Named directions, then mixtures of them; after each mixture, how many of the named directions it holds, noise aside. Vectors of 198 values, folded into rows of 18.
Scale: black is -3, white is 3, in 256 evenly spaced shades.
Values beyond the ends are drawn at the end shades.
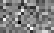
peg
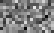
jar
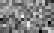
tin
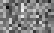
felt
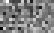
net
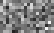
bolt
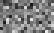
two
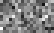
four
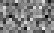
three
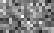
three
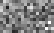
one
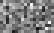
one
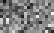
three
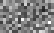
four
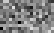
four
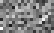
four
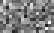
one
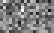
two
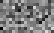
three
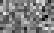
three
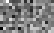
one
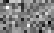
four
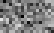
four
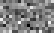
three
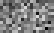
two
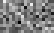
three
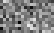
three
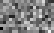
three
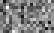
two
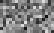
one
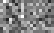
four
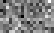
three
